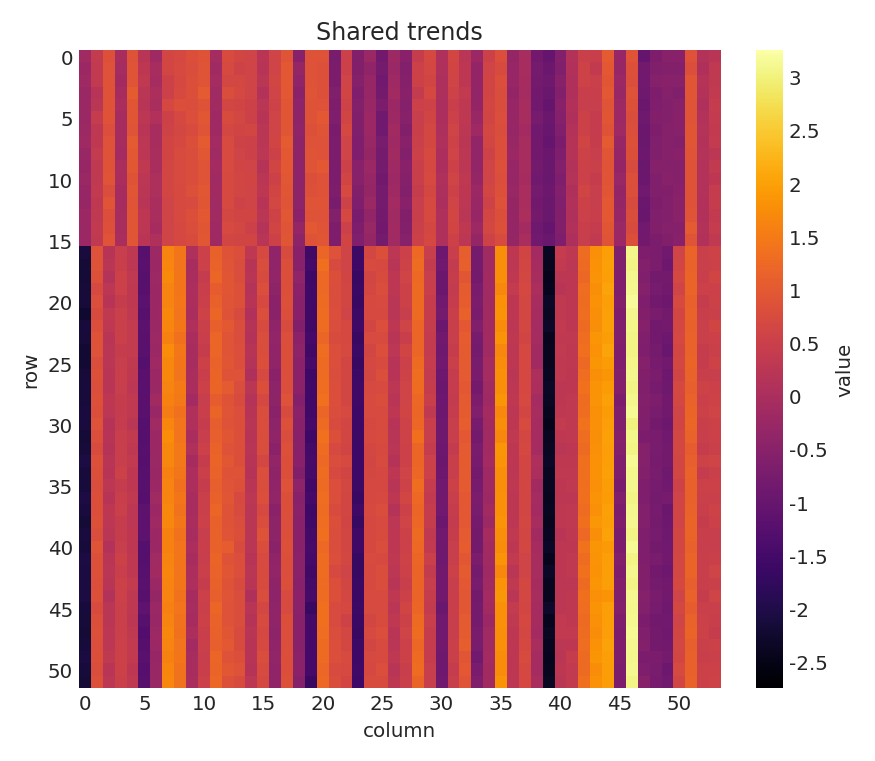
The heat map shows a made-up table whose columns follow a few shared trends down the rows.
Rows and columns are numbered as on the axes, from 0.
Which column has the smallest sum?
39
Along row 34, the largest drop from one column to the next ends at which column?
47
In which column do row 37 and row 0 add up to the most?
46
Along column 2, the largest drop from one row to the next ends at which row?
16
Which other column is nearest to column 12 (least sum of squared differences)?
13
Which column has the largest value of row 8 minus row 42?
19
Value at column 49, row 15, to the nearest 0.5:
-0.5
